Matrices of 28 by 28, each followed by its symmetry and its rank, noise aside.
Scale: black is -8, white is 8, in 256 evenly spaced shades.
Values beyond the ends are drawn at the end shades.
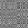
no symmetry, rank one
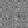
antisymmetric, rank two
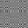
no symmetry, rank one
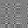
no symmetry, rank one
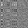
no symmetry, rank one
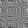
antisymmetric, rank two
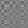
symmetric, rank one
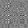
no symmetry, rank one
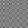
symmetric, rank one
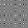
symmetric, rank one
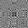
symmetric, rank two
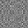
no symmetry, rank two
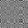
symmetric, rank one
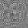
antisymmetric, rank two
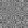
antisymmetric, rank two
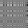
no symmetry, rank one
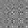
symmetric, rank two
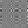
no symmetry, rank one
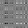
no symmetry, rank one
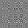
no symmetry, rank two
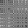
symmetric, rank two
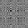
symmetric, rank two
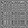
no symmetry, rank two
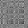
symmetric, rank one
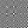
symmetric, rank two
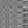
no symmetry, rank one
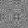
symmetric, rank two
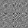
symmetric, rank two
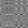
no symmetry, rank one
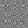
no symmetry, rank two
